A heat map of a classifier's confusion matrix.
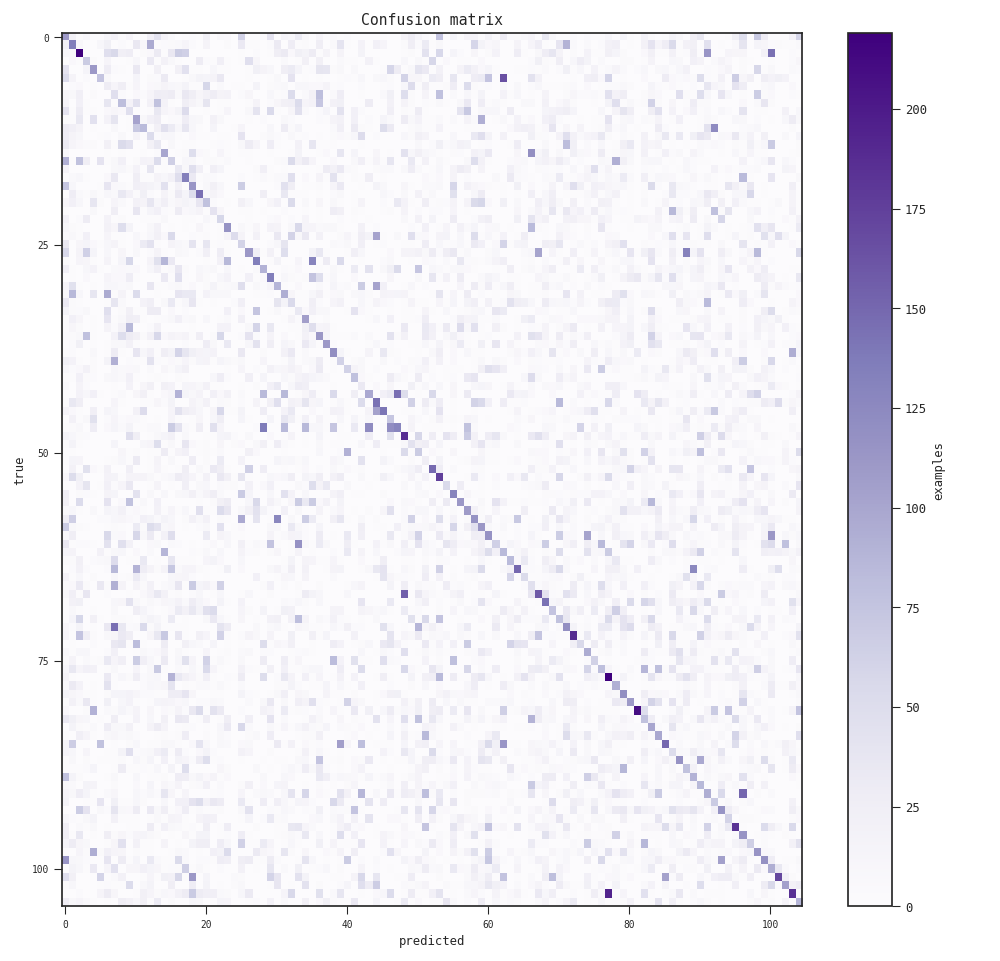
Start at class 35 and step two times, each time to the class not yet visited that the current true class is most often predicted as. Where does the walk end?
57
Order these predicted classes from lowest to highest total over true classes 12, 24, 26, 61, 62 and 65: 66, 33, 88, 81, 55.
81, 66, 55, 33, 88
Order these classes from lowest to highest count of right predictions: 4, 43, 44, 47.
43, 4, 47, 44
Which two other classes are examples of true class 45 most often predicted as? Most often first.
44, 92
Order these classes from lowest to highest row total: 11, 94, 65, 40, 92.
65, 94, 40, 92, 11
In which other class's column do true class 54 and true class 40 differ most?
76
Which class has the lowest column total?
24
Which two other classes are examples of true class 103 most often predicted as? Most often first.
77, 18
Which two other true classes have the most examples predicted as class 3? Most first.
36, 26
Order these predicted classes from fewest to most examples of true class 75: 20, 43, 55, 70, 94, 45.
43, 70, 94, 45, 20, 55
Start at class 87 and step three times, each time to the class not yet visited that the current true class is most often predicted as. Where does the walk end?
7
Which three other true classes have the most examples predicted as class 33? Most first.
61, 70, 56
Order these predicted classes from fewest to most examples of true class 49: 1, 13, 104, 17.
104, 1, 17, 13
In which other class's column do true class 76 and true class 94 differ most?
82
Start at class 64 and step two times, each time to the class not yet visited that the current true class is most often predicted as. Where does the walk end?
0
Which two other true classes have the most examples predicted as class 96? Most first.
91, 17
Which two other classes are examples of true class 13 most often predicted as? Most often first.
71, 100
